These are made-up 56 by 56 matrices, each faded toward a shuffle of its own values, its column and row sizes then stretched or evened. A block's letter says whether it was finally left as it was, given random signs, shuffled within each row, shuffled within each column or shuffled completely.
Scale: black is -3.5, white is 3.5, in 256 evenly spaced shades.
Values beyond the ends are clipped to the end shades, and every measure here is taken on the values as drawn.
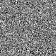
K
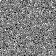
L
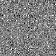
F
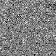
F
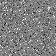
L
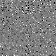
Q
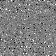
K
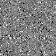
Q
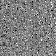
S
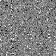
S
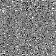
F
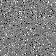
K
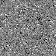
K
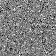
L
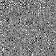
F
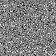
K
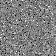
L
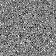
K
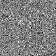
F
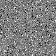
S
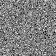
S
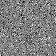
L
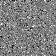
K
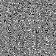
Q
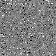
Q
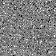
Q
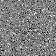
K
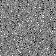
S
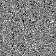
Q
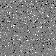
K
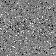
K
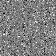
S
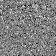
K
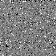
K
